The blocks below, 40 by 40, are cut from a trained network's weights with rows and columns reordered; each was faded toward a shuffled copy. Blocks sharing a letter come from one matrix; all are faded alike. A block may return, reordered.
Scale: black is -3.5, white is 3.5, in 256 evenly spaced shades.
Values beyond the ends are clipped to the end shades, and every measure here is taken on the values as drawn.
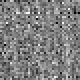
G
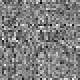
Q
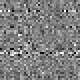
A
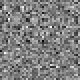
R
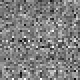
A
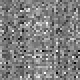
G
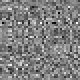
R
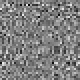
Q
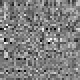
A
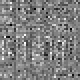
G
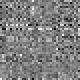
A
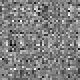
A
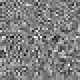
R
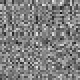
R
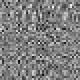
Q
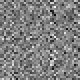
R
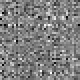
G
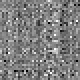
G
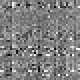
G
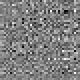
A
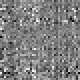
G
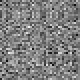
Q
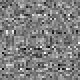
Q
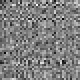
Q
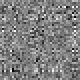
A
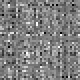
G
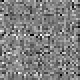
G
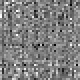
G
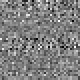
Q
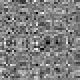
A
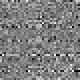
A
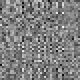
R
